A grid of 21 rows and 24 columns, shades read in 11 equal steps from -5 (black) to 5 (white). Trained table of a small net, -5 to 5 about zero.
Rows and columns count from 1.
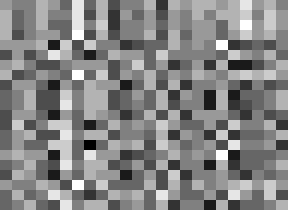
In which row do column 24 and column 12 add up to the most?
7
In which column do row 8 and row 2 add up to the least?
10
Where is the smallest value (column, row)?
8, 15
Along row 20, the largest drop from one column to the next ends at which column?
24
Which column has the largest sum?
6
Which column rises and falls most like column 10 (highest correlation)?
2
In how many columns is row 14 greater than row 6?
9
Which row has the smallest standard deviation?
1
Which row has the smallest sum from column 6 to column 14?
5
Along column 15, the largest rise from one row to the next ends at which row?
18
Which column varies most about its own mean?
20
